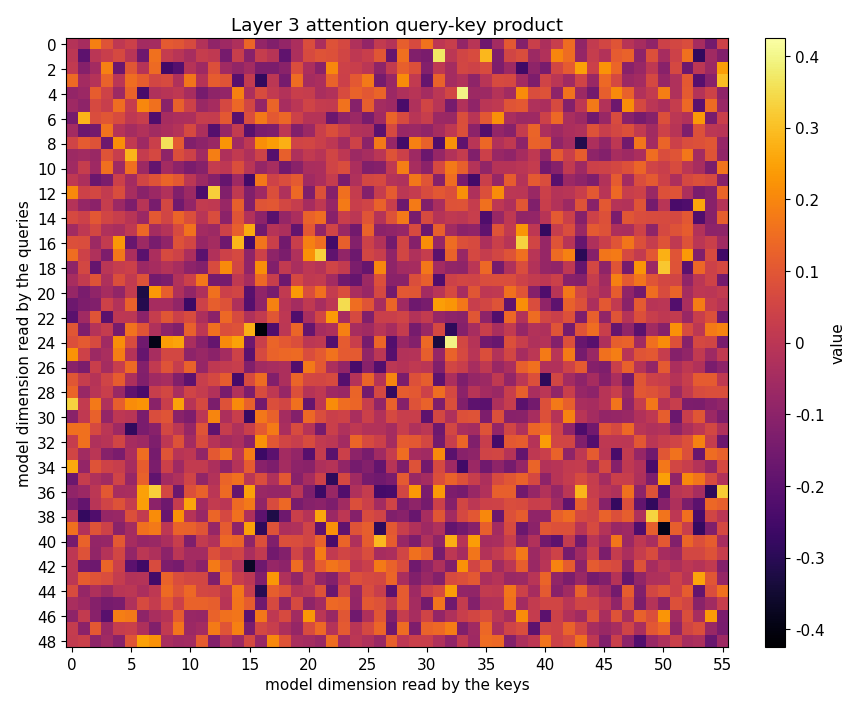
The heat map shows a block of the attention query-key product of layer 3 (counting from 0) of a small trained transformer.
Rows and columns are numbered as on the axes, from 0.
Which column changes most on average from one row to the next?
16
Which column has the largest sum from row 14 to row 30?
50
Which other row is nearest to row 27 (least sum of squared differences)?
41
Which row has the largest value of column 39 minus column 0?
22
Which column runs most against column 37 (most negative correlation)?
27
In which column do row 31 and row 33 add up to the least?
5
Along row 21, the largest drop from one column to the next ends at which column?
6
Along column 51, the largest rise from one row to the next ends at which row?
14
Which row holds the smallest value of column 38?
2
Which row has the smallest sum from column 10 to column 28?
34
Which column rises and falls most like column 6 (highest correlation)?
15
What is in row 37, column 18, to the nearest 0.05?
0.15
